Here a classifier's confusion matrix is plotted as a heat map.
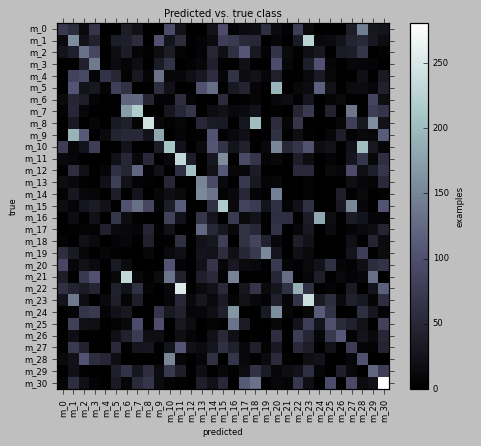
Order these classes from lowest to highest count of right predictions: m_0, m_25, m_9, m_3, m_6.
m_0, m_25, m_6, m_3, m_9
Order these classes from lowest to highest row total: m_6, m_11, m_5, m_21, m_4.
m_6, m_4, m_11, m_5, m_21
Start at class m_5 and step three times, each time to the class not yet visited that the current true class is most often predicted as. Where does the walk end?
m_28
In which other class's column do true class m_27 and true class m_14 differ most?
m_13
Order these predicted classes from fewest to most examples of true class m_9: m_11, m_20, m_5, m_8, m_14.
m_11, m_8, m_5, m_20, m_14
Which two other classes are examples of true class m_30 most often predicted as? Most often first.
m_18, m_17
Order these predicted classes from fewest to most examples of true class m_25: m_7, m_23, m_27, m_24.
m_24, m_27, m_23, m_7
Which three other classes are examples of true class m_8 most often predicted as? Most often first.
m_18, m_29, m_27
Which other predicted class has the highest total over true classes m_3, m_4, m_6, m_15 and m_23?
m_7
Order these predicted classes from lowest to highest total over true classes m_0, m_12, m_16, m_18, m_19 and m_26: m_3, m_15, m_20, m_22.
m_3, m_20, m_22, m_15
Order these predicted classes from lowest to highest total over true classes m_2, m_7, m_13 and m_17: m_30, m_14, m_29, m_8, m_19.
m_19, m_8, m_29, m_30, m_14
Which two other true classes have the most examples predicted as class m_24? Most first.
m_16, m_5
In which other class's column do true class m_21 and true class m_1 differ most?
m_23
